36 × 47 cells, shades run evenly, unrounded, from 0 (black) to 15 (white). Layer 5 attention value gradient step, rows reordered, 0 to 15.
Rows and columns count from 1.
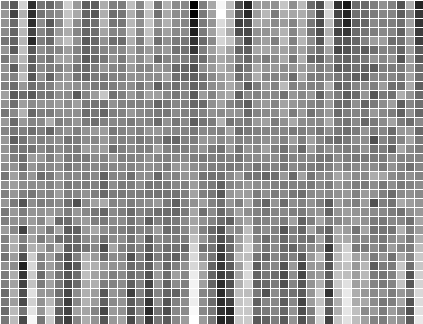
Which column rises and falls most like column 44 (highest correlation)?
13
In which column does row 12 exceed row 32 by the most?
25
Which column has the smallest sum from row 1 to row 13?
22
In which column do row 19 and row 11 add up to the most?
12
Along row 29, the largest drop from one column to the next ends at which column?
37
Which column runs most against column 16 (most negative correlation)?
35
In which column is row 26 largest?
28
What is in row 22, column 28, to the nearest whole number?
9
